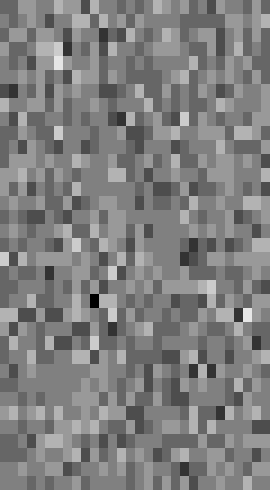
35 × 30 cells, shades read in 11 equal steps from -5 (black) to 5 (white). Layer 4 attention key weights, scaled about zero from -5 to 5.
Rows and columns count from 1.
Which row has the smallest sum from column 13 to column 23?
14
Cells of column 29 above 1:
3
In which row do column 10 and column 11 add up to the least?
22
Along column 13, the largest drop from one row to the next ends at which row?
24
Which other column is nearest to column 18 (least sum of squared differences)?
19
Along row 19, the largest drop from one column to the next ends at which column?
2
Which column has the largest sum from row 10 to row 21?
13
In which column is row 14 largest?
9
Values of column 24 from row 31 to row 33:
2 -1 1
